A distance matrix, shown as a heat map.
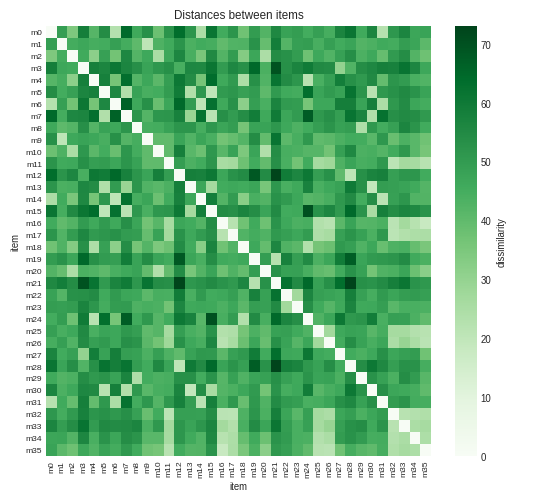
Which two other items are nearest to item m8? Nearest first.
m29, m18
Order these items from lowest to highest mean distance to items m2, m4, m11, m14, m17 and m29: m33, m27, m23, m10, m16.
m16, m10, m33, m23, m27
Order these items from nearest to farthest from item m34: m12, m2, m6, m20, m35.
m35, m20, m2, m6, m12
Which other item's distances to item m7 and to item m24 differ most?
m15
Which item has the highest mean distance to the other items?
m21
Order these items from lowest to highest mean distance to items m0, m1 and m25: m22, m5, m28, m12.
m22, m5, m28, m12
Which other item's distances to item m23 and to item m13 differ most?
m30
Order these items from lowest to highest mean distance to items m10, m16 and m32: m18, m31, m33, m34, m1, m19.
m34, m33, m18, m1, m31, m19
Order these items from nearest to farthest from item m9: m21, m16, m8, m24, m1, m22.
m1, m16, m22, m8, m24, m21
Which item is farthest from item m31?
m7
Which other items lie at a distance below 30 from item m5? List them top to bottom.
m7, m13, m15, m30
